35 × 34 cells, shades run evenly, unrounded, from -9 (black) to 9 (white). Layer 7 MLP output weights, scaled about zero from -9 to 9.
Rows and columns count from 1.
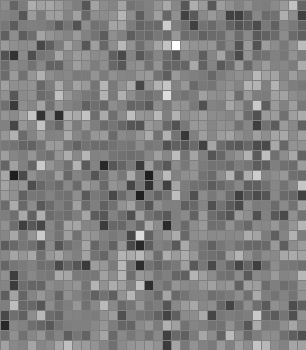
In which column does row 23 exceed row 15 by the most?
23
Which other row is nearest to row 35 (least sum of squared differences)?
8
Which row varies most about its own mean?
18
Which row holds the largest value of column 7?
10
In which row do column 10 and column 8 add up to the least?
27
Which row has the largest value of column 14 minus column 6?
5
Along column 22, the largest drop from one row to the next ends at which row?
2
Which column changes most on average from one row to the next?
19
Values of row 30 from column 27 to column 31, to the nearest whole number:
1 -1 3 0 -1
